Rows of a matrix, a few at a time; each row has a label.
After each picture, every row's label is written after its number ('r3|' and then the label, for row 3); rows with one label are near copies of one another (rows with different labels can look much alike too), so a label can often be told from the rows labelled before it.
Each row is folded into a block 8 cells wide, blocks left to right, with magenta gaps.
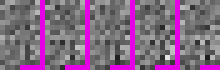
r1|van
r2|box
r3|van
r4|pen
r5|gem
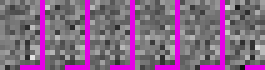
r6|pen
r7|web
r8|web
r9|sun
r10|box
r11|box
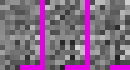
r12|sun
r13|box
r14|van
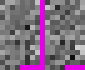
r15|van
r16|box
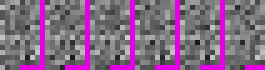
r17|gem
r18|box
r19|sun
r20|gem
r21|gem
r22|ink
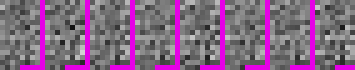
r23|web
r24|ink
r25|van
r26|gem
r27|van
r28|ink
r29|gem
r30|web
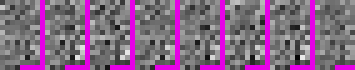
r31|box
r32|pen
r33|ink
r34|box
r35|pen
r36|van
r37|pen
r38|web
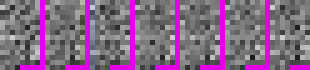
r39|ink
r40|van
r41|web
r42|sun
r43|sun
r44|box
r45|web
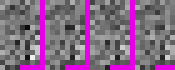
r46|pen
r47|pen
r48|box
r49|pen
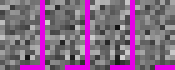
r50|gem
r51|gem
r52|van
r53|ink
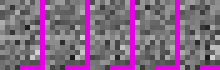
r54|ink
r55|sun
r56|box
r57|gem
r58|pen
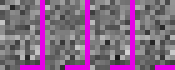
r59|gem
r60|box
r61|gem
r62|ink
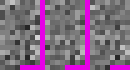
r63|van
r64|gem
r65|box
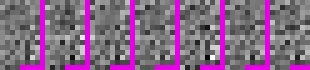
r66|pen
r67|sun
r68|van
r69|gem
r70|pen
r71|gem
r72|gem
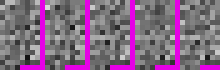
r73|van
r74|web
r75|ink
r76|sun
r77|gem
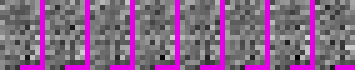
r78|sun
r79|ink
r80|van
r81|sun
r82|van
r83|box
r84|sun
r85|box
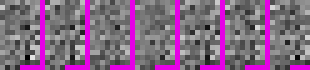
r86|pen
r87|van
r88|web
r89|sun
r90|van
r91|web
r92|sun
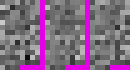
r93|gem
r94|sun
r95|van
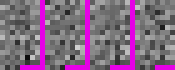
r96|sun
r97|box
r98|van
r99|web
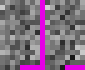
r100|web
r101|box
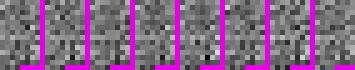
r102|web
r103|box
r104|van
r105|sun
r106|sun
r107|web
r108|ink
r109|gem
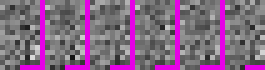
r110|pen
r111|sun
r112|van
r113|web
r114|gem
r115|ink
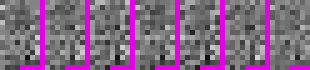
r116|sun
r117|pen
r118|van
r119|sun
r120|van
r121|pen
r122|gem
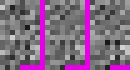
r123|web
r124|box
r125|box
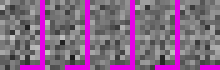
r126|web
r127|gem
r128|gem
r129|van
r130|web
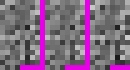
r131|van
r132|van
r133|van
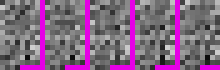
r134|box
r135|sun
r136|gem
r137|van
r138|van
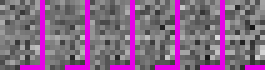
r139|box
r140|sun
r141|sun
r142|ink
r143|sun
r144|ink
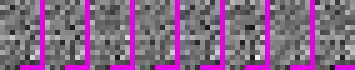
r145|ink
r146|ink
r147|sun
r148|ink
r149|ink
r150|pen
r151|box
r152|box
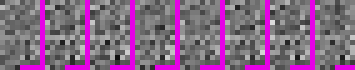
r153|box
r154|gem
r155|gem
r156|pen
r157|gem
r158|gem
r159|gem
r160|sun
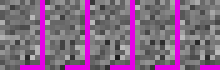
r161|gem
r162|box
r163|box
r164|box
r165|gem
